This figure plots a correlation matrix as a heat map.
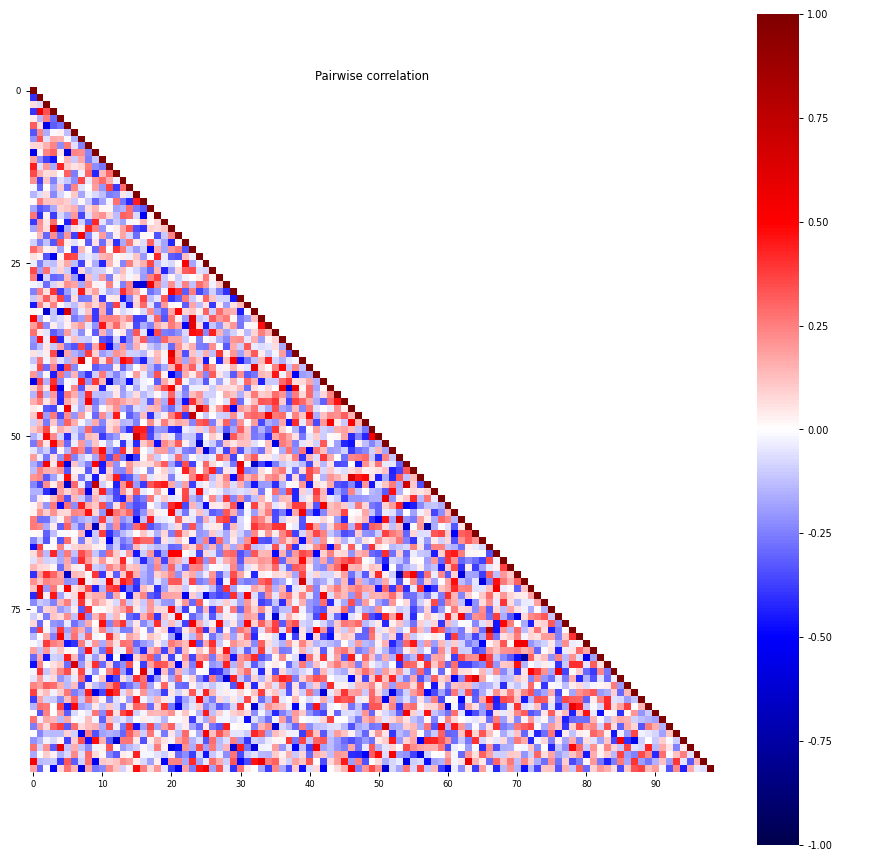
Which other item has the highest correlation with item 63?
97
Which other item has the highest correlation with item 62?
53
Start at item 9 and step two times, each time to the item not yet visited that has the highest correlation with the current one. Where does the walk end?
54
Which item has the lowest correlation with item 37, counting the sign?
43
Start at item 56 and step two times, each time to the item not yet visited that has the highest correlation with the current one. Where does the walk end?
24
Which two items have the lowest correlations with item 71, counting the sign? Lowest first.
82, 65
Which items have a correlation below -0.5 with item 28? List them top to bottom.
15, 16, 50, 85
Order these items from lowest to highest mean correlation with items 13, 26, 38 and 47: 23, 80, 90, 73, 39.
73, 90, 39, 80, 23
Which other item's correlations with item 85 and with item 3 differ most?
58
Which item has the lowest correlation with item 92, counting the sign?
35
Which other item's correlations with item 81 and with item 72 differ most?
84
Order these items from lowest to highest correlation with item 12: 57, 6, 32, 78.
57, 6, 78, 32
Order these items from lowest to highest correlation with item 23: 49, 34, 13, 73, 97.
49, 73, 13, 97, 34
